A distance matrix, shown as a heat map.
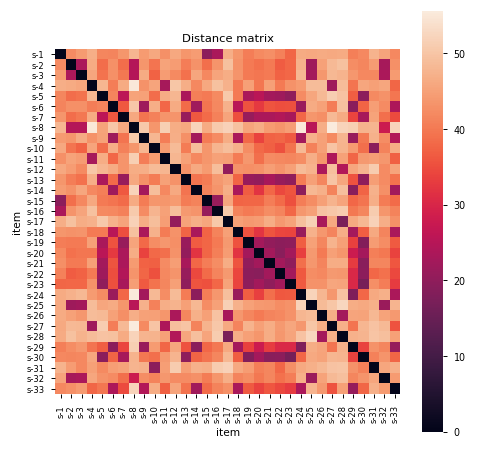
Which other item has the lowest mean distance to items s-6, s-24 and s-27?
s-29
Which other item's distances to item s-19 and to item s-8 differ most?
s-30
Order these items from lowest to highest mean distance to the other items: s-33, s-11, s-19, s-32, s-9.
s-19, s-33, s-9, s-32, s-11
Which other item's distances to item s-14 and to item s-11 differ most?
s-24
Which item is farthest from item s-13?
s-27
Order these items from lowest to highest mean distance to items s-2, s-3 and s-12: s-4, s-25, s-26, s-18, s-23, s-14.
s-25, s-26, s-23, s-18, s-14, s-4
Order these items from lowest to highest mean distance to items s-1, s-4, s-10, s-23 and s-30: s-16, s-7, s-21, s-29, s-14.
s-21, s-7, s-29, s-16, s-14
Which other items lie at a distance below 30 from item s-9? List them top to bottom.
s-6, s-14, s-18, s-24, s-29, s-33
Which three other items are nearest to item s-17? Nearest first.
s-28, s-12, s-26
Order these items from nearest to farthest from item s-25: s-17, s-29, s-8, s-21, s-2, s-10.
s-2, s-8, s-10, s-21, s-29, s-17
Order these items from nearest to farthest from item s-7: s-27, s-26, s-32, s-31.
s-32, s-26, s-31, s-27
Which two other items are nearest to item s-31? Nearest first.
s-10, s-22
